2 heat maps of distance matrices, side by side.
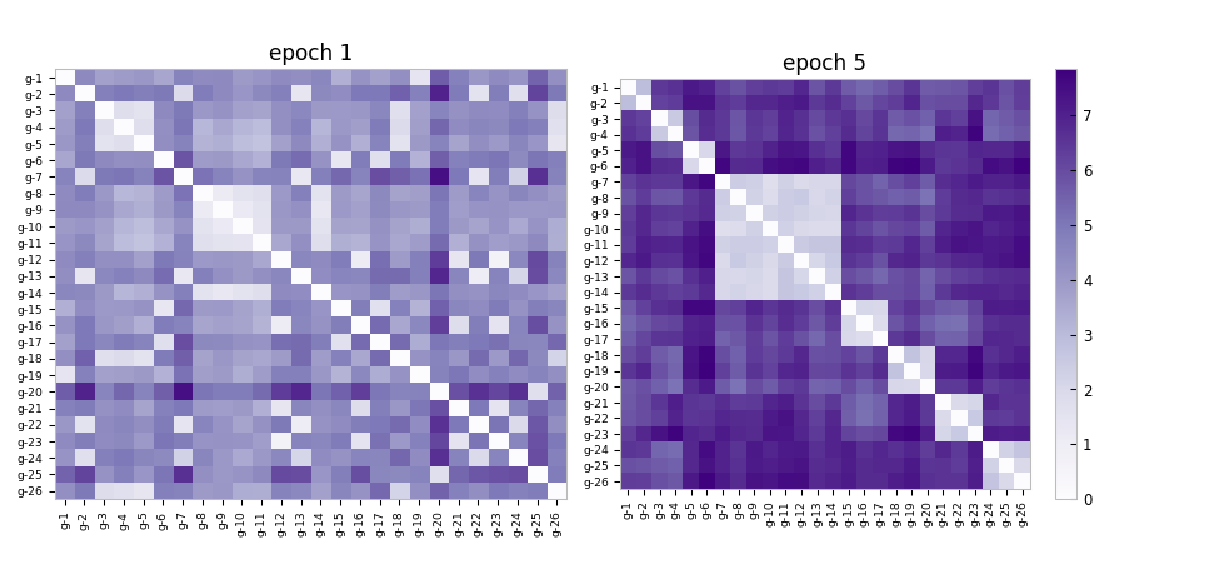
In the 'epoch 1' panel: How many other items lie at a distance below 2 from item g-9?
4
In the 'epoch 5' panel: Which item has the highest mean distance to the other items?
g-6
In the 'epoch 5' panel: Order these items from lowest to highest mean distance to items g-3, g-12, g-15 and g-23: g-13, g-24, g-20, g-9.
g-13, g-9, g-20, g-24
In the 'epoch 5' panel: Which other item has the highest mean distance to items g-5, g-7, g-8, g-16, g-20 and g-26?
g-23
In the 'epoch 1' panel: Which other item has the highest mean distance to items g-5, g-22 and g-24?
g-20
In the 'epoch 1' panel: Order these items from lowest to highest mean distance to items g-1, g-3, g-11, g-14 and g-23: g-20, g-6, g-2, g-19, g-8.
g-8, g-19, g-6, g-2, g-20
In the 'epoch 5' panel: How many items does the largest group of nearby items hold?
8
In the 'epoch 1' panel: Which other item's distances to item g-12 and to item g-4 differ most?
g-23
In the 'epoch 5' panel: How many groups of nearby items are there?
8
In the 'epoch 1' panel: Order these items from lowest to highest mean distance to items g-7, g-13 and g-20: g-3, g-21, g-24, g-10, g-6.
g-24, g-10, g-3, g-21, g-6
